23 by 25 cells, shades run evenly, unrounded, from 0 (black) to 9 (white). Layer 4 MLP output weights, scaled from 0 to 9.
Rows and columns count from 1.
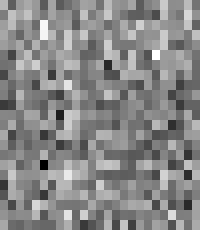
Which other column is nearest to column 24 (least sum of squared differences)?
4
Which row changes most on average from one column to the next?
23
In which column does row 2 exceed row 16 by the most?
24
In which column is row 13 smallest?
22
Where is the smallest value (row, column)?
17, 6
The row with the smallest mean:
11
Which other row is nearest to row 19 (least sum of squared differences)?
8
